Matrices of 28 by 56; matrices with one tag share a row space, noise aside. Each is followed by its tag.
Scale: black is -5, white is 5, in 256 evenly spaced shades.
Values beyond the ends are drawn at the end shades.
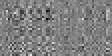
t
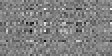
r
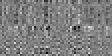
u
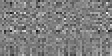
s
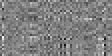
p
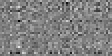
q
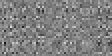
s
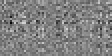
s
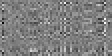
p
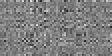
r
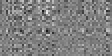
t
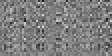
s
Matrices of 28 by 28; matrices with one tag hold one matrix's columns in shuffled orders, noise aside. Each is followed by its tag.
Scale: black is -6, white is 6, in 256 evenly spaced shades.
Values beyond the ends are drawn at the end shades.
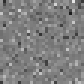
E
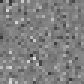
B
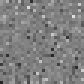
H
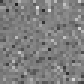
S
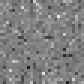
H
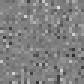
H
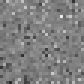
H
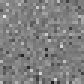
H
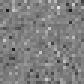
S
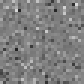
S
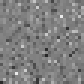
H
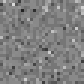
S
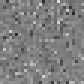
E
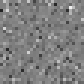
S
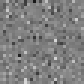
B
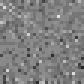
H
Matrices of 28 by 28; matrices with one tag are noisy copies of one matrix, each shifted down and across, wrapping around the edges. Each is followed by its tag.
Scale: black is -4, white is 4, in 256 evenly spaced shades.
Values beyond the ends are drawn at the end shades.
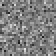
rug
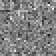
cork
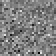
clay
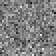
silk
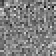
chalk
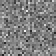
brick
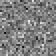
rug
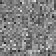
cork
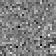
chalk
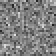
rug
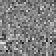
chalk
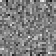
chalk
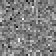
rug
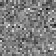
clay
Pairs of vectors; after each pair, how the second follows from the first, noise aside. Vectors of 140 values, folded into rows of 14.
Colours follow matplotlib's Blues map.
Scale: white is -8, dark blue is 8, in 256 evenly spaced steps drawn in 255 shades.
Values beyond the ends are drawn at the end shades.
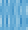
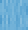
negated, shrunk.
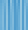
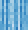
reversed, negated, scaled up.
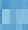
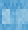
copied.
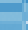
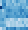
reversed, negated, scaled up.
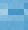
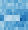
reversed, negated, scaled up.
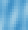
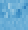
wrapped around, partly zeroed.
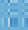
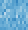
shuffled.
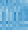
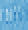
partly zeroed.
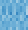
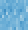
partly zeroed.
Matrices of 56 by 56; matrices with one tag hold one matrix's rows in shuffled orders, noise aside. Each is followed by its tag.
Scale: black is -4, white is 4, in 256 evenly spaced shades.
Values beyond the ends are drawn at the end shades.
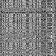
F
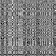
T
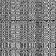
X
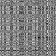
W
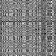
F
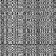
T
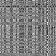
W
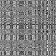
W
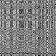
W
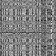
F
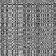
T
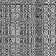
X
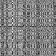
T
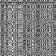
T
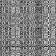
X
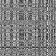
W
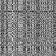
T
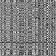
W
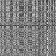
W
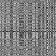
W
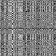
T
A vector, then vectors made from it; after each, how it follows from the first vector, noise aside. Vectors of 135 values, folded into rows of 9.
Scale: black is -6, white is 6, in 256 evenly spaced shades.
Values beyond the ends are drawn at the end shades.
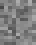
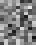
reversed, scaled up.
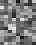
negated, scaled up.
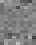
reversed, partly zeroed.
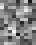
negated, scaled up.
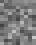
reversed, negated.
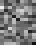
negated, scaled up.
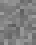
reversed, shrunk.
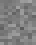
reversed, negated, shrunk.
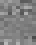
reversed, partly zeroed.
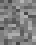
reversed, negated.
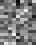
negated, scaled up.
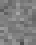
wrapped around, shrunk.
